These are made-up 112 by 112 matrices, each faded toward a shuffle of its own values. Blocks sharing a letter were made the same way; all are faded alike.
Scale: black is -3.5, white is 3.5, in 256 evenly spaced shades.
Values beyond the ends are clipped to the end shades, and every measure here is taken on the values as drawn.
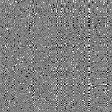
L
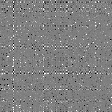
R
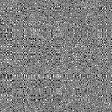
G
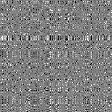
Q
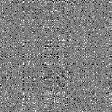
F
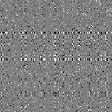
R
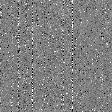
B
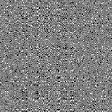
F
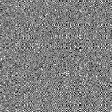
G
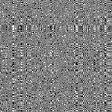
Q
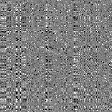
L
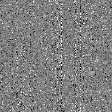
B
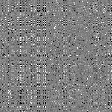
L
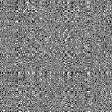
G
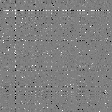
R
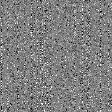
B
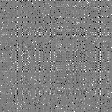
R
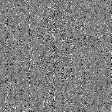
B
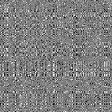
Q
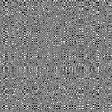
Q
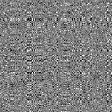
G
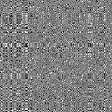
Q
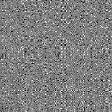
F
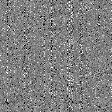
B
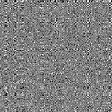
G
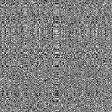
G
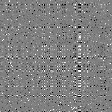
R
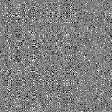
F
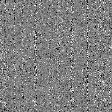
B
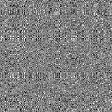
G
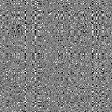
L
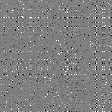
R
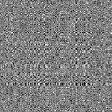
G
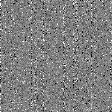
B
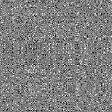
F
